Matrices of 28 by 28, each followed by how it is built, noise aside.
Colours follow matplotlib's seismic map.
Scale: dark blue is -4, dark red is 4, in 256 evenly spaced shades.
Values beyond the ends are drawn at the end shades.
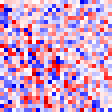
lower triangular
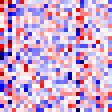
uneven columns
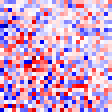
lower triangular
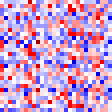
repeating rows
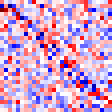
banded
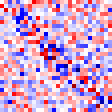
banded
